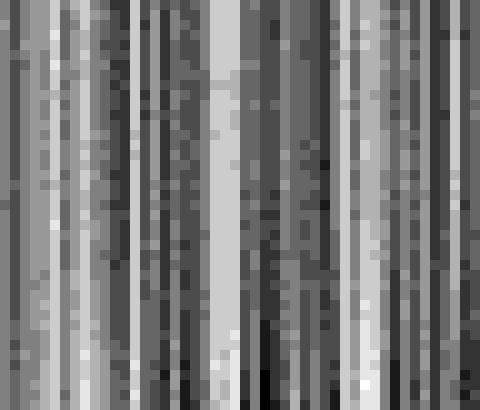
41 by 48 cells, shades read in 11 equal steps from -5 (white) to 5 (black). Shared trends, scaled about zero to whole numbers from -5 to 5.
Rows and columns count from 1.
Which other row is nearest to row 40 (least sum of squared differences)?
39
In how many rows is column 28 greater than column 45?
19
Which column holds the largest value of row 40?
27
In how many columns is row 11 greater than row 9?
3
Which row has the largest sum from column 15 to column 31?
41
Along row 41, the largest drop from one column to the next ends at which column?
35
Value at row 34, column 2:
1
